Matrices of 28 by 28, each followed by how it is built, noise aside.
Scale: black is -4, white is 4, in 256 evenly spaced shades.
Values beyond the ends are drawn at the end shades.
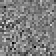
lower triangular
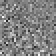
lower triangular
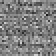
blocks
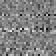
uneven rows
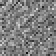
Hankel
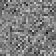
Hankel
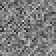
Hankel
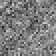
Hankel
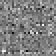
uneven rows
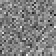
Hankel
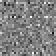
uneven rows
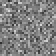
noise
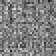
blocks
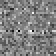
uneven rows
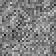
Hankel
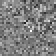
upper triangular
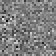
lower triangular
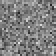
noise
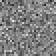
noise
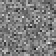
noise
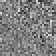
upper triangular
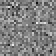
low rank
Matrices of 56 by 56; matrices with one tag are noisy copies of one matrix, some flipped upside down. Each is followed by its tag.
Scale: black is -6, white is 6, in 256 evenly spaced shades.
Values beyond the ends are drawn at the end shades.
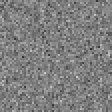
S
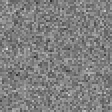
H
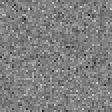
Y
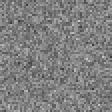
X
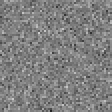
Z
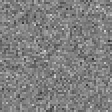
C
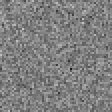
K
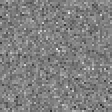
Z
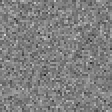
S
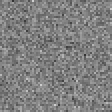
Y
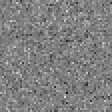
H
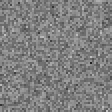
S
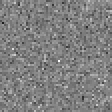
C
